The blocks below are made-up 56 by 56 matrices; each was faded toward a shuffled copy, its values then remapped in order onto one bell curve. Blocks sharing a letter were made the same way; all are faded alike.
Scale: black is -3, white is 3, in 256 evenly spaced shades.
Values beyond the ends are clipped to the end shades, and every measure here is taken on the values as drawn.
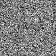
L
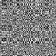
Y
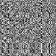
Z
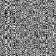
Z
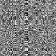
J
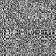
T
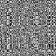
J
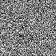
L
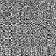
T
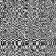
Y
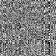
J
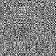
T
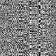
Z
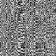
Z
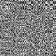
T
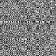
Y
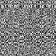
Y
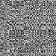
T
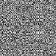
T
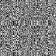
J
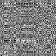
Y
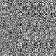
T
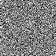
L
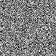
L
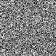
L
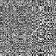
J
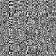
Z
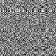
T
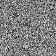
L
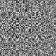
T
